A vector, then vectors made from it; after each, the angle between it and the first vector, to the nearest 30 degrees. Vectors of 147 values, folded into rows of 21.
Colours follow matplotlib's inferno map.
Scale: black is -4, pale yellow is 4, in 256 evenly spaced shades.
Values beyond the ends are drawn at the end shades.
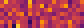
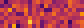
150 degrees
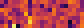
150 degrees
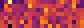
90 degrees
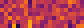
150 degrees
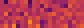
150 degrees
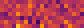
60 degrees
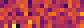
150 degrees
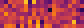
120 degrees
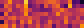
120 degrees
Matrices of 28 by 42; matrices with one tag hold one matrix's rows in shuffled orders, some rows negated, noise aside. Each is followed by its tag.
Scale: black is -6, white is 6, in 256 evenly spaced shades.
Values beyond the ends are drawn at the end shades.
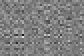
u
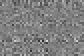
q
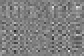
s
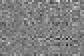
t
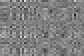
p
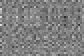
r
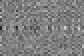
r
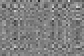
s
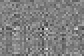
q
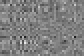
p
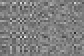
p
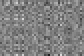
u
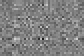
q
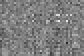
t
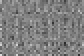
r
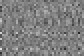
r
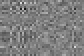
p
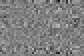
t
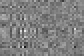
p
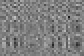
s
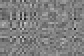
p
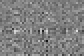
q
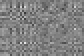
p
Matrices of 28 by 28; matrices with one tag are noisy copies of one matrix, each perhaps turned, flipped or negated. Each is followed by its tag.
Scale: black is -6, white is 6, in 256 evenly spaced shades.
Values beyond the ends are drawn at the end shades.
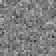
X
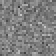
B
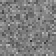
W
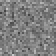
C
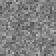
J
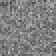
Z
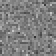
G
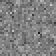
W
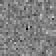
X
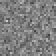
B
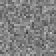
C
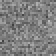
G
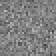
C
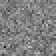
W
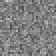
J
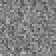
B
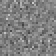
C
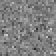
B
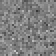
W
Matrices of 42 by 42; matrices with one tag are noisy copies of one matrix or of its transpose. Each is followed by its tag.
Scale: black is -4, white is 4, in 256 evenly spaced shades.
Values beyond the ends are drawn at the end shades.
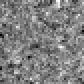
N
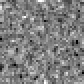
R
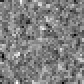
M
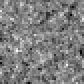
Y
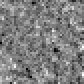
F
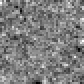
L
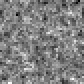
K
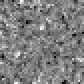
M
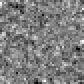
L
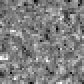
N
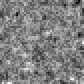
K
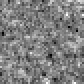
F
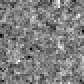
N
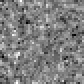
M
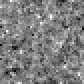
Y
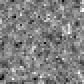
K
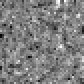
N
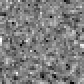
R
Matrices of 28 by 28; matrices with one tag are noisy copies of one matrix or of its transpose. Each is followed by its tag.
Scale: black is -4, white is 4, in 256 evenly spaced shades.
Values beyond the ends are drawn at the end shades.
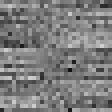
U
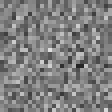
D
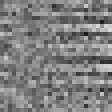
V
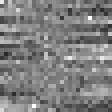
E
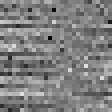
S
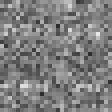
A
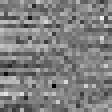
S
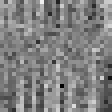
E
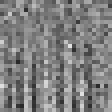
V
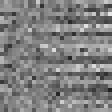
V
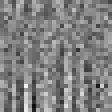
V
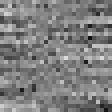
E
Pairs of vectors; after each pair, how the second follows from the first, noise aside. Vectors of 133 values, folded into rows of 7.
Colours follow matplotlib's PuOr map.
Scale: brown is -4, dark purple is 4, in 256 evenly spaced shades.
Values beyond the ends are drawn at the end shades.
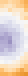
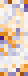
sign-scrambled.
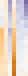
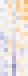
negated, shrunk.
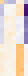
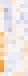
reversed, negated, shrunk.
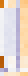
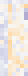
reversed, negated, shrunk.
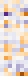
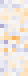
wrapped around, negated, shrunk.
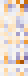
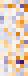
negated.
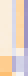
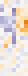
wrapped around, partly zeroed.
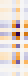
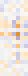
negated, shrunk.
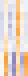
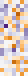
shuffled.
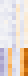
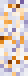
shuffled.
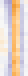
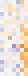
wrapped around, partly zeroed.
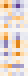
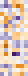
negated.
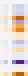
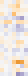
negated, shrunk.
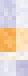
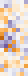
sign-scrambled.
